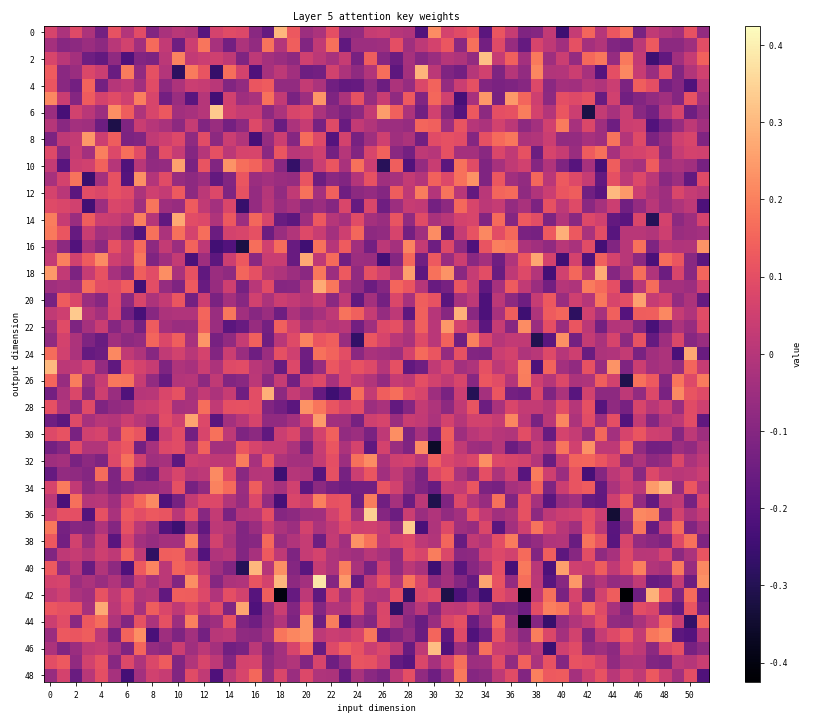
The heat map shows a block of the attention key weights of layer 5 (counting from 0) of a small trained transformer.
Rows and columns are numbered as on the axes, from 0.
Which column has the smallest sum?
19
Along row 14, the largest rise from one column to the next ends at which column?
10
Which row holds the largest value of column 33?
11
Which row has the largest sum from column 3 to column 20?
6
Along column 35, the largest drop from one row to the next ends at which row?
17
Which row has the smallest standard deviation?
9
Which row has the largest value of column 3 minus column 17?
8
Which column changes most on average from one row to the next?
47
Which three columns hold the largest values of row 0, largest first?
18, 30, 45
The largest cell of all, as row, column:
41, 21
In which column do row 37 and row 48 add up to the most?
28
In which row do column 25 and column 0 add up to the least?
31
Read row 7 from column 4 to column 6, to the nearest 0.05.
-0.15 -0.3 -0.1
